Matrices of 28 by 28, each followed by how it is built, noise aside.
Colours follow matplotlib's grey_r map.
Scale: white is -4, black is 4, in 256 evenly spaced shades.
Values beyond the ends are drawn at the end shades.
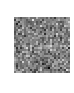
noise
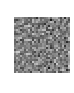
repeating rows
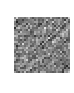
Hankel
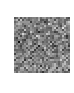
Hankel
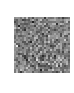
noise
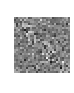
banded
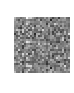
repeating rows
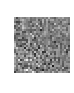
lower triangular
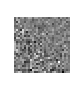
lower triangular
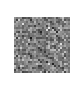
repeating rows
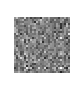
low rank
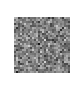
repeating rows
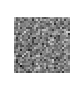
repeating rows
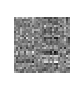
low rank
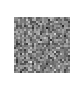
repeating rows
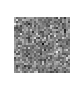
noise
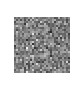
repeating rows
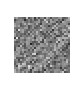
Hankel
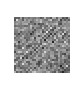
Hankel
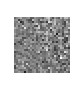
upper triangular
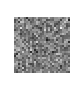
noise
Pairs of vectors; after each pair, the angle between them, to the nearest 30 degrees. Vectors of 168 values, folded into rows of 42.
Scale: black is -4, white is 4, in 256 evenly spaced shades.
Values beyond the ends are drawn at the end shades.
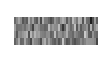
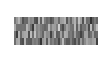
30 degrees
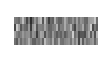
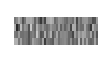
150 degrees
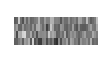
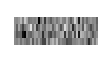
120 degrees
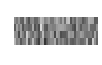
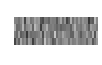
150 degrees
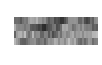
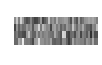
120 degrees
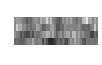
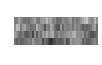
30 degrees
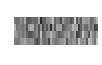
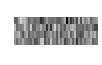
60 degrees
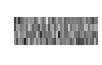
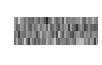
150 degrees
